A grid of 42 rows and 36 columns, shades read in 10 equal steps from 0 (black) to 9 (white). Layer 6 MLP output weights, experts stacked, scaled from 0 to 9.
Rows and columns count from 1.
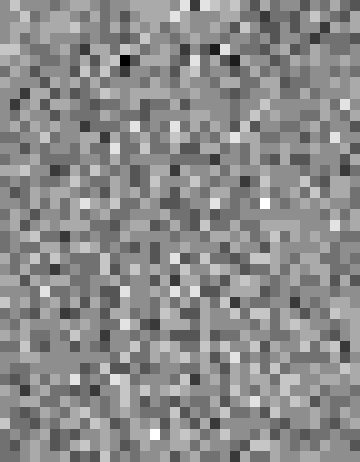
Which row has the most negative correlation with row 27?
19
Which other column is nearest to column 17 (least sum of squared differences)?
29
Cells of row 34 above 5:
8
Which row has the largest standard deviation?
6
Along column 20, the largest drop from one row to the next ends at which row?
28
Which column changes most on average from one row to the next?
18
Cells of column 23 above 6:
5
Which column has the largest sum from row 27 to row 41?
13
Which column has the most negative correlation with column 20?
21
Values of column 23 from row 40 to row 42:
7 5 5
